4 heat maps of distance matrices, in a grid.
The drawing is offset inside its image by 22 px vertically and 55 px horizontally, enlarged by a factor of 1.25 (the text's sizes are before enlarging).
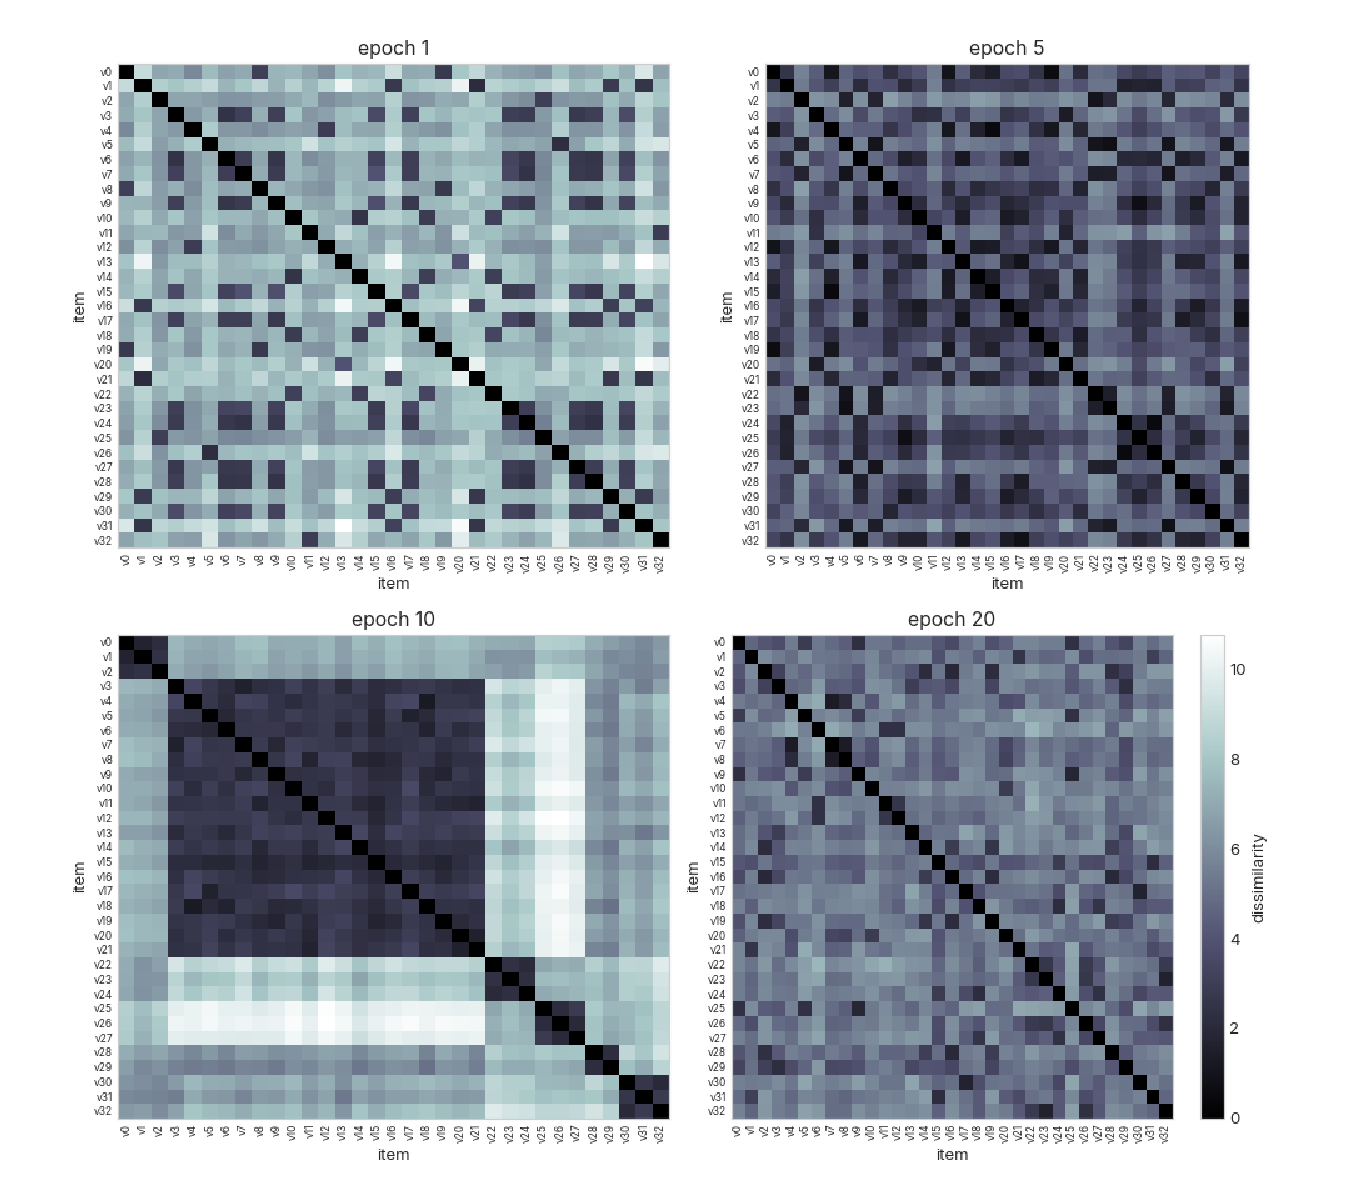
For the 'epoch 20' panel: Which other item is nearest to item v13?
v3
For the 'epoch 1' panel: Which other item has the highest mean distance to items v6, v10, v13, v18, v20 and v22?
v31
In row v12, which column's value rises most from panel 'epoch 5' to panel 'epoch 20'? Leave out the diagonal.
v4
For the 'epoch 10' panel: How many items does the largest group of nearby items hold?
19
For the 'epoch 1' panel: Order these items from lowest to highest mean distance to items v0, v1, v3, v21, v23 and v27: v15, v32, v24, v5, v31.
v24, v15, v31, v32, v5
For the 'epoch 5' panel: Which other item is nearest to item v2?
v22
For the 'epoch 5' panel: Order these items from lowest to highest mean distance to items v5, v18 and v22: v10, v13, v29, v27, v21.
v27, v21, v10, v29, v13
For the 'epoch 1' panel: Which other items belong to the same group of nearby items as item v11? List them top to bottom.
v32
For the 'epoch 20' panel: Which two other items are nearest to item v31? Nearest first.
v15, v1
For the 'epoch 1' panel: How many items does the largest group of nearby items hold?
11
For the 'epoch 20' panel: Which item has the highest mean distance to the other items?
v6
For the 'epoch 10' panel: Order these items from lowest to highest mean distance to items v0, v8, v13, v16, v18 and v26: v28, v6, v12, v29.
v6, v12, v29, v28
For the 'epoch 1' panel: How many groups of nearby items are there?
9
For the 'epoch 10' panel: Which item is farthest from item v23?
v32
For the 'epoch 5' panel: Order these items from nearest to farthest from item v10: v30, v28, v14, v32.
v32, v28, v30, v14
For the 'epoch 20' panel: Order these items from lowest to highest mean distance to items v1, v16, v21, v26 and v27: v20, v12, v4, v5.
v4, v20, v12, v5
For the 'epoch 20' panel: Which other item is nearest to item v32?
v23
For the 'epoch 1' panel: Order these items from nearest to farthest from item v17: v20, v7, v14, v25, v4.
v7, v25, v4, v14, v20
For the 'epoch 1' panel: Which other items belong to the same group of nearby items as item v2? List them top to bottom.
v25
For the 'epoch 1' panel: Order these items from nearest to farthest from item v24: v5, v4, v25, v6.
v6, v25, v4, v5
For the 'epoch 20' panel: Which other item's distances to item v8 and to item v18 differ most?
v7
